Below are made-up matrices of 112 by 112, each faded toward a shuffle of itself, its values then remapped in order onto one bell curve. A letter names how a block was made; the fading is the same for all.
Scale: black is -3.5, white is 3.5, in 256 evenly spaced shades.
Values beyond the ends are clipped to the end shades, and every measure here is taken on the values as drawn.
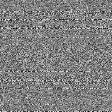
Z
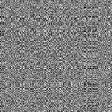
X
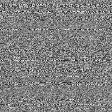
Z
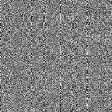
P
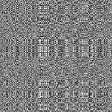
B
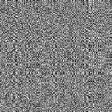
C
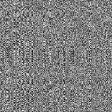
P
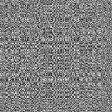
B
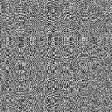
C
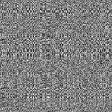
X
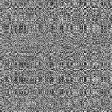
X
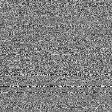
Z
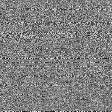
Z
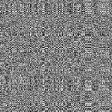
X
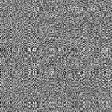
X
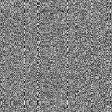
P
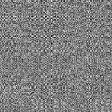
X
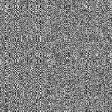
P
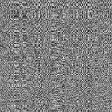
X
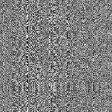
P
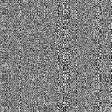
P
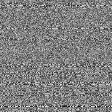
Z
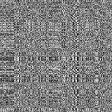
X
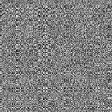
X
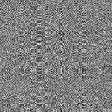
C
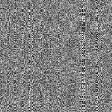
P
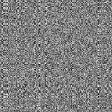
C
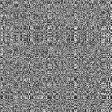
X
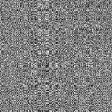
C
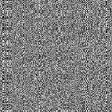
P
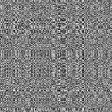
B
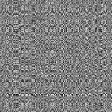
B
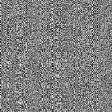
P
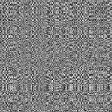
B
